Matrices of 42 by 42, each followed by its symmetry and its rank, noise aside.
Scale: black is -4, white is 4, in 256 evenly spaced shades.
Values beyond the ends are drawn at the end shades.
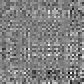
no symmetry, rank four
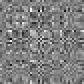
symmetric, rank three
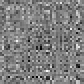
no symmetry, rank six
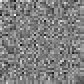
symmetric, rank six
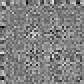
symmetric, rank six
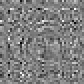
antisymmetric, rank four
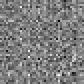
no symmetry, rank six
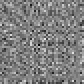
antisymmetric, rank four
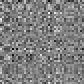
antisymmetric, rank four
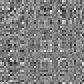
symmetric, rank three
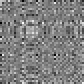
symmetric, rank three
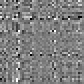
antisymmetric, rank four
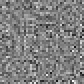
antisymmetric, rank six
